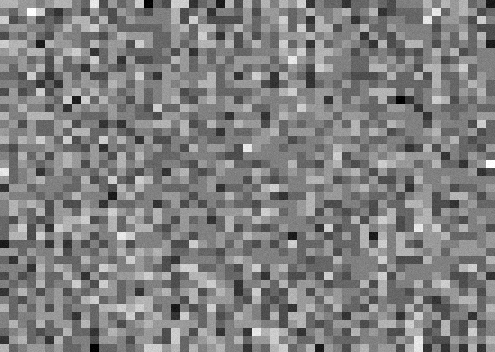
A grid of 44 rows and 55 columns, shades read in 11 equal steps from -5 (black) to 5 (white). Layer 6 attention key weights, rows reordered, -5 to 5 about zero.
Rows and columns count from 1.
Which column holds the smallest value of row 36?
27
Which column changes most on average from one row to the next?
5
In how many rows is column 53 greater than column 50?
18
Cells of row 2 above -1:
31
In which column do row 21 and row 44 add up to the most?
55
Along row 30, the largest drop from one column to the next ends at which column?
42
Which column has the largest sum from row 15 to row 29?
47
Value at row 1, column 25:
-4
